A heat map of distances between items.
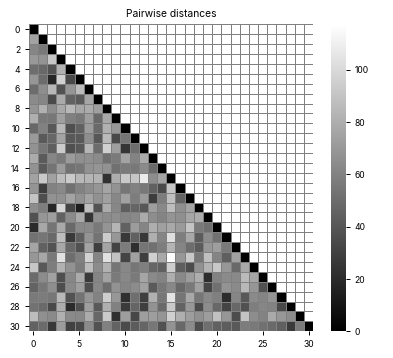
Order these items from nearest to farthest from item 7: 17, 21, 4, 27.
4, 21, 27, 17
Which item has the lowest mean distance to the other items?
30
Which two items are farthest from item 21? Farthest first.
15, 8
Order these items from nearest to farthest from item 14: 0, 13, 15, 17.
13, 17, 0, 15
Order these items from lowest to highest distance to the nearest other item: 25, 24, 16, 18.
18, 25, 16, 24
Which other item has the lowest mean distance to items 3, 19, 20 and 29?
25
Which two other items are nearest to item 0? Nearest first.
20, 19
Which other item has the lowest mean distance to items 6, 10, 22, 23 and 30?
28
